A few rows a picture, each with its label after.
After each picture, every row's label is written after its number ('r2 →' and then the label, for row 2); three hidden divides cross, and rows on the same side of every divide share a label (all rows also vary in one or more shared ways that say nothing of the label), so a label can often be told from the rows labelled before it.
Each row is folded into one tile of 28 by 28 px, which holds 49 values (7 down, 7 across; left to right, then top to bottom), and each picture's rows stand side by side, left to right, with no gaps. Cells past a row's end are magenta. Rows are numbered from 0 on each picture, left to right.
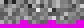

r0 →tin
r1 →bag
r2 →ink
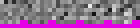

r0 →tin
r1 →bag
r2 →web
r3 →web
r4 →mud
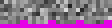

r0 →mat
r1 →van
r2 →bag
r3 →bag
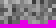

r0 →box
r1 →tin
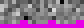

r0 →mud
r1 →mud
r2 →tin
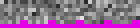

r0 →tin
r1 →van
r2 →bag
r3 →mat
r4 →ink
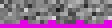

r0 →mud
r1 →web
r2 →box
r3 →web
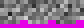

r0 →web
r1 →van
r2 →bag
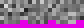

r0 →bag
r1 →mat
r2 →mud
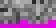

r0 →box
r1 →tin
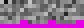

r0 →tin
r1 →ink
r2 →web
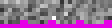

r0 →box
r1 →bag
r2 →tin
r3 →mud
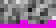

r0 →box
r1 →bag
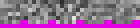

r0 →ink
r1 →van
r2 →van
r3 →web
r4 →bag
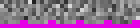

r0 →mud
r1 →tin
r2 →mud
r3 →mud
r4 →bag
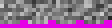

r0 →ink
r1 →van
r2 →ink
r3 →ink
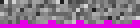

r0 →mat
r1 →web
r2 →tin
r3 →mud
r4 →web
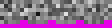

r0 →mud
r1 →web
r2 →ink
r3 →box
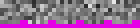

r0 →ink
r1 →van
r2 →tin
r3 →bag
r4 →tin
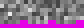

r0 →ink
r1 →van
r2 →web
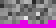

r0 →web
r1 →tin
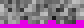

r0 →mud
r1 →mud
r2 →box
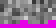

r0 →bag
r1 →tin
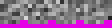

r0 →bag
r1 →ink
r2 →tin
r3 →mud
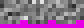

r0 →web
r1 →mat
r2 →ink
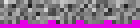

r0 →mat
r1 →web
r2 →box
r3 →bag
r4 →box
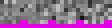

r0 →mat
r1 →mud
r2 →mud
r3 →van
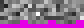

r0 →web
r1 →ink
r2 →bag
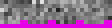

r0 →van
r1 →mat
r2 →box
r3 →mud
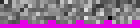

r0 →mat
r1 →ink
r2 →mat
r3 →mud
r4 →van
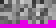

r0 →mat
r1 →tin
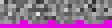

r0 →tin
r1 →ink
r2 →bag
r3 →mud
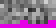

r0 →mud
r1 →box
